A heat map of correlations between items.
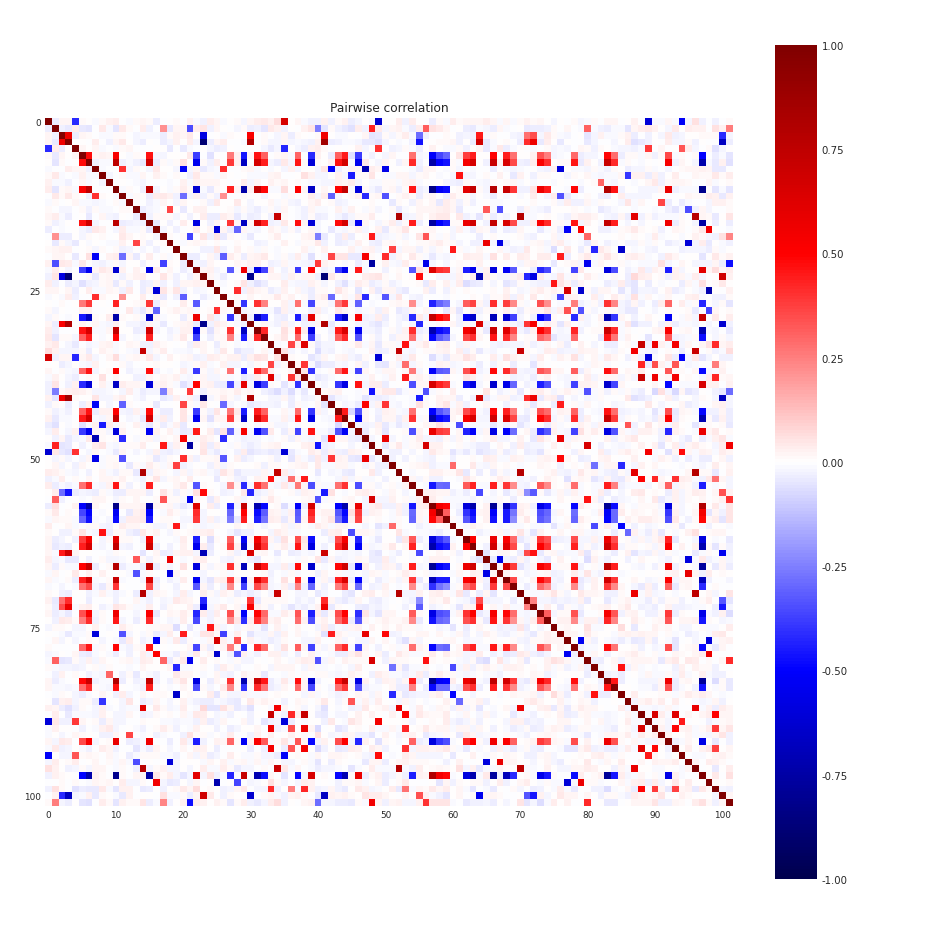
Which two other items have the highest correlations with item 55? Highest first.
23, 100
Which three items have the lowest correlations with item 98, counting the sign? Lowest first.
25, 77, 28
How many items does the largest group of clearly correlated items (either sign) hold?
30
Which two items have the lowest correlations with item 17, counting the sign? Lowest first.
21, 40
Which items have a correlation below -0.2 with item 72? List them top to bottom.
23, 55, 100
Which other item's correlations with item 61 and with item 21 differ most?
48
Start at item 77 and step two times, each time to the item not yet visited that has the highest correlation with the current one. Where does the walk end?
28
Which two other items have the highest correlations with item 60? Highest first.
19, 51
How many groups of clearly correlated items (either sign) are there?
14
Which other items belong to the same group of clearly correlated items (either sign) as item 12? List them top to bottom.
91
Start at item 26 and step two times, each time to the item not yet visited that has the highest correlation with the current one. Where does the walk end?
11
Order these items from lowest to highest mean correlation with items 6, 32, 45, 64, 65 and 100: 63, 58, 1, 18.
58, 1, 18, 63
